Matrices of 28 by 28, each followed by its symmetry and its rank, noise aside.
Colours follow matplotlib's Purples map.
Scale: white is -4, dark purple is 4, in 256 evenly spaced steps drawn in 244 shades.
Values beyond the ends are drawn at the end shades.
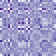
symmetric, rank two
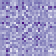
symmetric, rank three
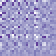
symmetric, rank three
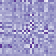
antisymmetric, rank two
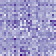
no symmetry, rank three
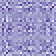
symmetric, rank three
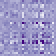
no symmetry, rank two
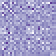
symmetric, rank three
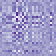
no symmetry, rank two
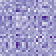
symmetric, rank three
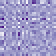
antisymmetric, rank two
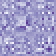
symmetric, rank three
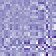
no symmetry, rank three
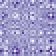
symmetric, rank three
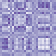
symmetric, rank two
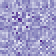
symmetric, rank four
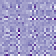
antisymmetric, rank two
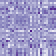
no symmetry, rank three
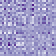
antisymmetric, rank two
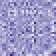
no symmetry, rank four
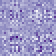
no symmetry, rank four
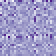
no symmetry, rank four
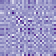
symmetric, rank three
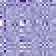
no symmetry, rank three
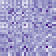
symmetric, rank four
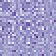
symmetric, rank four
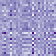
no symmetry, rank two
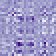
no symmetry, rank three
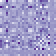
symmetric, rank three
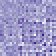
symmetric, rank four
